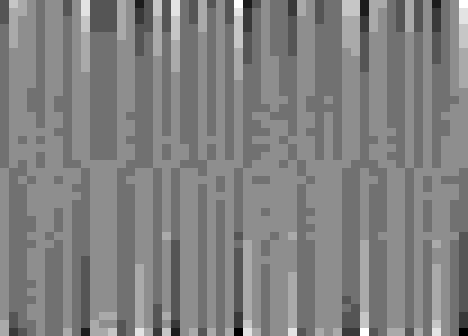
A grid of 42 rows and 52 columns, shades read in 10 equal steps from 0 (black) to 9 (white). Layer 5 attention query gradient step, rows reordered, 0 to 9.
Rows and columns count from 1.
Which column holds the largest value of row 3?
52
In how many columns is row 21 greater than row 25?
10
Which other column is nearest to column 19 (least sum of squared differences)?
13
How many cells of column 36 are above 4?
22
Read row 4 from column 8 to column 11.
4 5 7 3
